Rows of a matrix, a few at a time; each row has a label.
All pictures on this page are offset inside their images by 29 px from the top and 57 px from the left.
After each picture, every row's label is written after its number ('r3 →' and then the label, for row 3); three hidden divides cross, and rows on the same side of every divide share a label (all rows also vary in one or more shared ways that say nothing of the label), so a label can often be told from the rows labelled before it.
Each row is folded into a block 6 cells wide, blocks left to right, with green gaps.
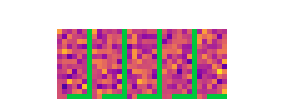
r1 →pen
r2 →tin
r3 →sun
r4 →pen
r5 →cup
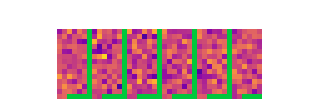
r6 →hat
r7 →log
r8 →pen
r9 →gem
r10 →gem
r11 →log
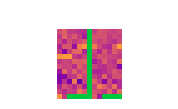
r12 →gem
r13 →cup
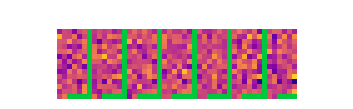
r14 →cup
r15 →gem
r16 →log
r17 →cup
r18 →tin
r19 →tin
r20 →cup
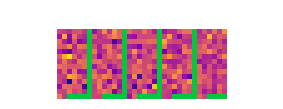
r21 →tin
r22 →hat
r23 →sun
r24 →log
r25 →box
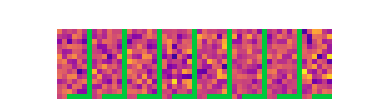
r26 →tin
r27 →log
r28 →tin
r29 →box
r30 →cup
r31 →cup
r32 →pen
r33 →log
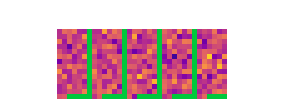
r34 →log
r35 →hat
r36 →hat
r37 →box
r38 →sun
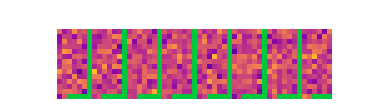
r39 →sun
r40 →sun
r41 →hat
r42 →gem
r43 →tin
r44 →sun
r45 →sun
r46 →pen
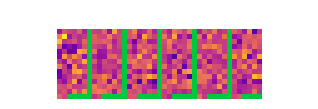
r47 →hat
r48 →hat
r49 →tin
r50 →box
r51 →box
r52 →pen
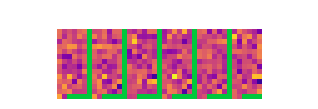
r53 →cup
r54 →cup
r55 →log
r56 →hat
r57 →pen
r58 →cup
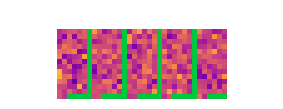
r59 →box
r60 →gem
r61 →hat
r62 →tin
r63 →gem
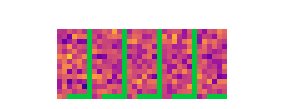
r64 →tin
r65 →hat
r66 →log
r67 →box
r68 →log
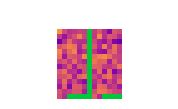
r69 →gem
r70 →tin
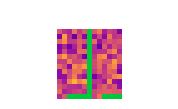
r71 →sun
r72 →tin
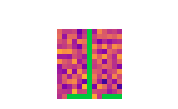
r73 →gem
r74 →cup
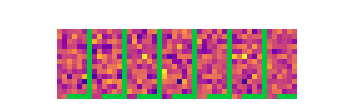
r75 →tin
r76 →sun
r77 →tin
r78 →log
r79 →hat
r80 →pen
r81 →hat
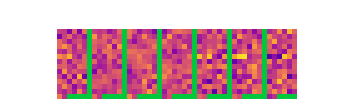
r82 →pen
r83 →cup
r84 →gem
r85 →log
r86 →pen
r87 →pen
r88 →hat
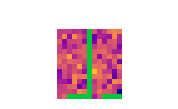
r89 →tin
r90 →sun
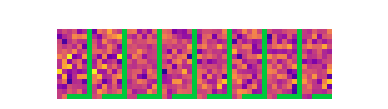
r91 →sun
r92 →log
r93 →pen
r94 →gem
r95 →box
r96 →hat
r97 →sun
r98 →box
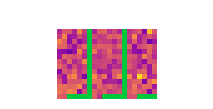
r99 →hat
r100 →cup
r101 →hat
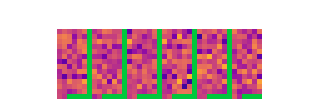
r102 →box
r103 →log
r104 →log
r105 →tin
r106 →sun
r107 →pen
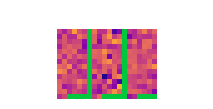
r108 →sun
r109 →pen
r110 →sun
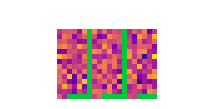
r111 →box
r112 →tin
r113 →box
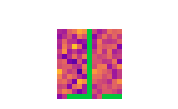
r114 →log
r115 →sun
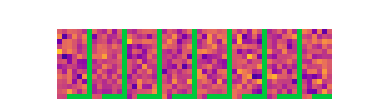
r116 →cup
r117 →pen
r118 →log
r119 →cup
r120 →box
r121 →tin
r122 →hat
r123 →pen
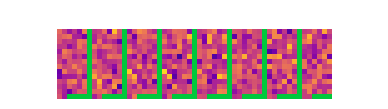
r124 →pen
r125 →hat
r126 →log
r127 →log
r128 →box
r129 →sun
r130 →pen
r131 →hat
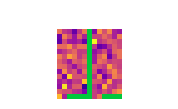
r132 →gem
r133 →log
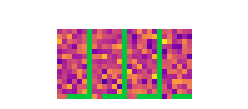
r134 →box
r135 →cup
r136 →hat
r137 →sun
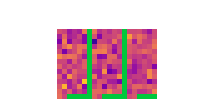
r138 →gem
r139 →gem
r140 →cup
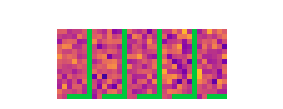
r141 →gem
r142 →sun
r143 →pen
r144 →hat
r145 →log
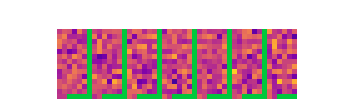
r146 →hat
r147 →box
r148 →cup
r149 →box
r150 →cup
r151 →box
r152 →pen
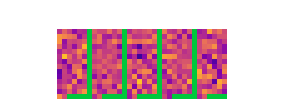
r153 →cup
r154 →sun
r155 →log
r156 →pen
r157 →log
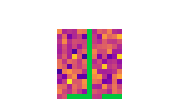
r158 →tin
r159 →box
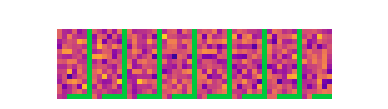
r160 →pen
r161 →pen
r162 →pen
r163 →cup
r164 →box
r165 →cup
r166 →cup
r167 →tin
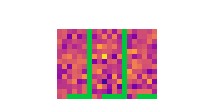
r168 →tin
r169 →pen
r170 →sun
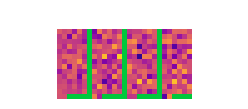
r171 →tin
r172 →box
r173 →log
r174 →log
